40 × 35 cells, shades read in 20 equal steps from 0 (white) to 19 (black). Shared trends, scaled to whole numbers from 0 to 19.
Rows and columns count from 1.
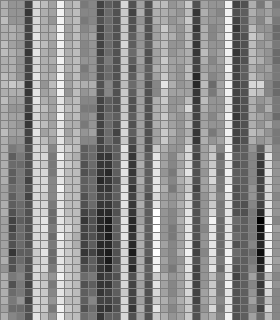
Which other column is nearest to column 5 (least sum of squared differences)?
16
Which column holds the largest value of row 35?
13
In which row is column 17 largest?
32
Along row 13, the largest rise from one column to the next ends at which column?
30
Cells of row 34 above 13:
5
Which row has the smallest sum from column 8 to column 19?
11
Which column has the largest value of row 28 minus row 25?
33
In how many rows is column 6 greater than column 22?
2
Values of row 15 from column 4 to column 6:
15 3 6
